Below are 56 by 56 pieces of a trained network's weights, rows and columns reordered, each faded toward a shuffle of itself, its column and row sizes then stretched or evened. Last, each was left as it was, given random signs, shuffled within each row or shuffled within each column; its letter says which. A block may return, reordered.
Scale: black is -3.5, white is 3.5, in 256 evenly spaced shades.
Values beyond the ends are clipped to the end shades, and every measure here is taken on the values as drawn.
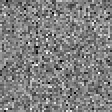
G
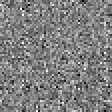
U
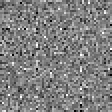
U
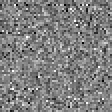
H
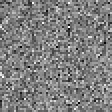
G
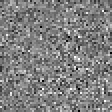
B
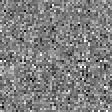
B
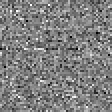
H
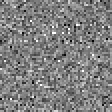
H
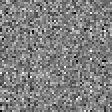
U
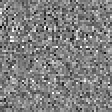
B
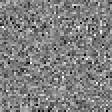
H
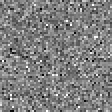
H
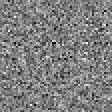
B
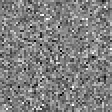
G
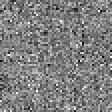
U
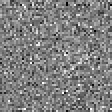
B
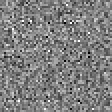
B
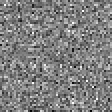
B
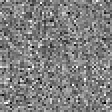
B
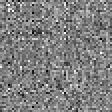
B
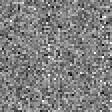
G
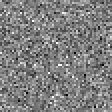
H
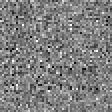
B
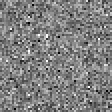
G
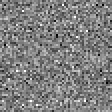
H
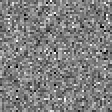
U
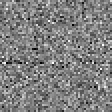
H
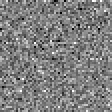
H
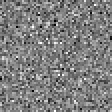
U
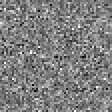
H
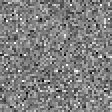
H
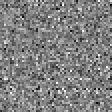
U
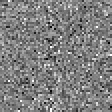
G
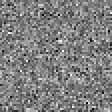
H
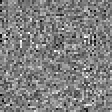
B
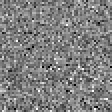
H
